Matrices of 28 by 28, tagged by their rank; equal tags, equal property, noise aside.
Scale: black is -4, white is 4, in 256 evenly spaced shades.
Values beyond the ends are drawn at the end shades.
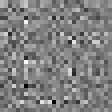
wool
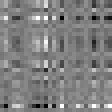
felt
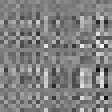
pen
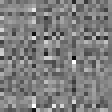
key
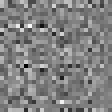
wool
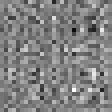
wool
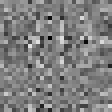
wool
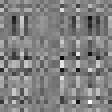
pen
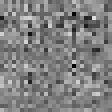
wool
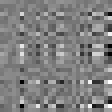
felt
